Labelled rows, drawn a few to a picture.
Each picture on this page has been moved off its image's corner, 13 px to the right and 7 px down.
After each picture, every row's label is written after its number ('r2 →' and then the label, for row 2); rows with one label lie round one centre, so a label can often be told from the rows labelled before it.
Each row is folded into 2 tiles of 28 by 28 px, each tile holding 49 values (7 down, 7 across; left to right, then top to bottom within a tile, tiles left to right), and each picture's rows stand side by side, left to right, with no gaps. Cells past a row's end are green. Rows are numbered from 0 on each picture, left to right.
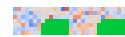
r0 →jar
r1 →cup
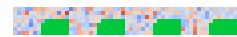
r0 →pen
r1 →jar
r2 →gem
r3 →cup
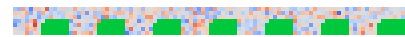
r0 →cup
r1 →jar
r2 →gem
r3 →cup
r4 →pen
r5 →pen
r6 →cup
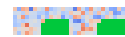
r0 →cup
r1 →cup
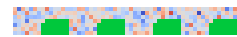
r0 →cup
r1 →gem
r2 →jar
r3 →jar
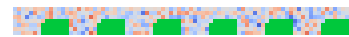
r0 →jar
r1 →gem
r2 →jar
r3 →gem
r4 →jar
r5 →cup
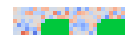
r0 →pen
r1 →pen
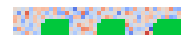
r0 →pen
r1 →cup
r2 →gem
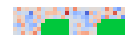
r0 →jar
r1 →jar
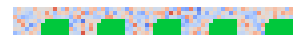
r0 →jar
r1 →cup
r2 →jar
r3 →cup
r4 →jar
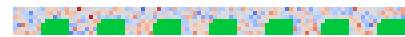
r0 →jar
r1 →gem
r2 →cup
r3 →cup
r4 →jar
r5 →cup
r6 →jar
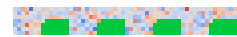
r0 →cup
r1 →gem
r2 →gem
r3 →jar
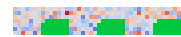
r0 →pen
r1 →gem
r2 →pen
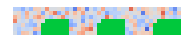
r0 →pen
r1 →cup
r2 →jar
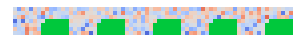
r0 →cup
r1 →pen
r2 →pen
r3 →pen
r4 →pen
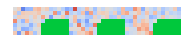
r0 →pen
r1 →jar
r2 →cup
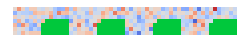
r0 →jar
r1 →jar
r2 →gem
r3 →cup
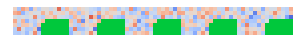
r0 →gem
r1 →gem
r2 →jar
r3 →gem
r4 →jar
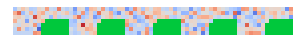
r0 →gem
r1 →cup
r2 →gem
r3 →pen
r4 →jar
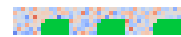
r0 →gem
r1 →pen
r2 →gem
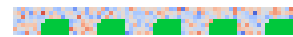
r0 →cup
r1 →cup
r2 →jar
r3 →jar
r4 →jar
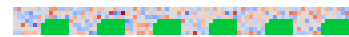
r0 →jar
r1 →pen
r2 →cup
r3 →pen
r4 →pen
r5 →gem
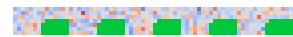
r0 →cup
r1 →pen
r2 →cup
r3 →cup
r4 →gem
